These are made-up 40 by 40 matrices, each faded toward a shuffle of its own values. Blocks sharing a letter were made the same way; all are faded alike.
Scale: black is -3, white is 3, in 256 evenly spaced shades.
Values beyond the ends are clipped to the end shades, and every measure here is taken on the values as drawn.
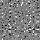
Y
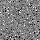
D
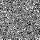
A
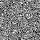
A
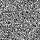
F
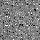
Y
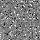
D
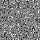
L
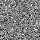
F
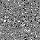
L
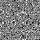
F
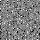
L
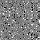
Y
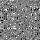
Y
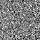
F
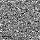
A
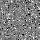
L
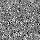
A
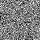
A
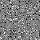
Y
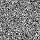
A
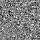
F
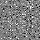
Y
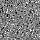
L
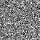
F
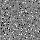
D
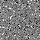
D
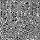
Y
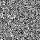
F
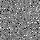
D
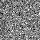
A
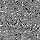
D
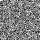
F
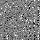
L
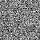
F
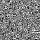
F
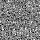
F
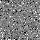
D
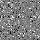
Y
